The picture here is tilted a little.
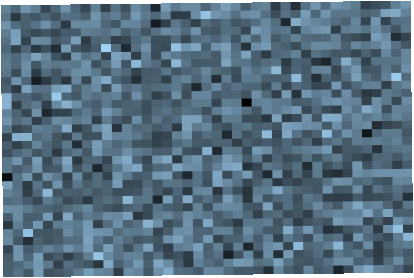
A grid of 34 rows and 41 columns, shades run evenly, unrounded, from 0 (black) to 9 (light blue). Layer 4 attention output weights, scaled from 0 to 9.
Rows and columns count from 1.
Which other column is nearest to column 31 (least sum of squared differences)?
26
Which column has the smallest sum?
16
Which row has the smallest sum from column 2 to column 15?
10
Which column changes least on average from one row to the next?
15
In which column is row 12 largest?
6
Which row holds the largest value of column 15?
28
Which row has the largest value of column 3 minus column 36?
29
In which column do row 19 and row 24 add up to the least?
22
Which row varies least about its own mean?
18
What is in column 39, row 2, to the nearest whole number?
7
